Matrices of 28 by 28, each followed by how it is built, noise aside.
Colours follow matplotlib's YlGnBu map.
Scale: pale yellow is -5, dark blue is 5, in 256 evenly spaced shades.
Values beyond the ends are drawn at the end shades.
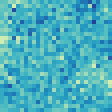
smooth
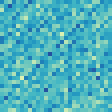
Hankel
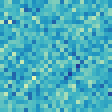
Hankel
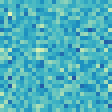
low rank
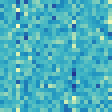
uneven columns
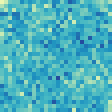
smooth
